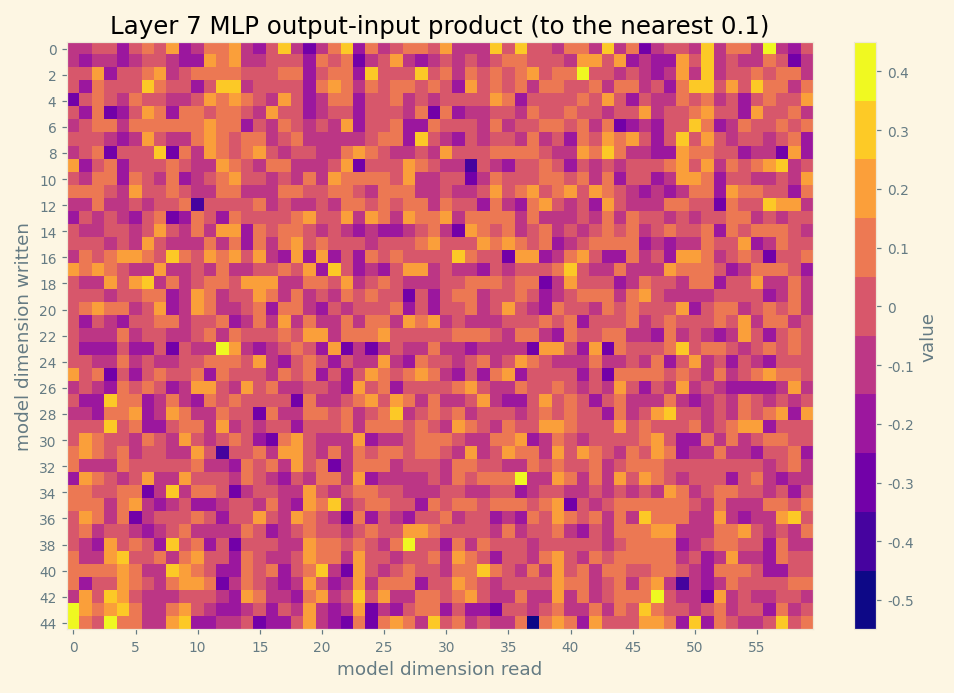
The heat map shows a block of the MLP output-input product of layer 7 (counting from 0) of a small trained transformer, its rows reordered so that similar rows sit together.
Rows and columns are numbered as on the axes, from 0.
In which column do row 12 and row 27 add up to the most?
38
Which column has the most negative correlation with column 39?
22
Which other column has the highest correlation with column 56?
17
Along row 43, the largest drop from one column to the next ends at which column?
24
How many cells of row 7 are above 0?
18
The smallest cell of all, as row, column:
44, 37
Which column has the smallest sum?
16
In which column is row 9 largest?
57
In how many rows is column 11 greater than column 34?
18
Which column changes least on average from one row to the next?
51
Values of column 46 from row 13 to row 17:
0 -0.1 -0.2 -0.1 -0.1
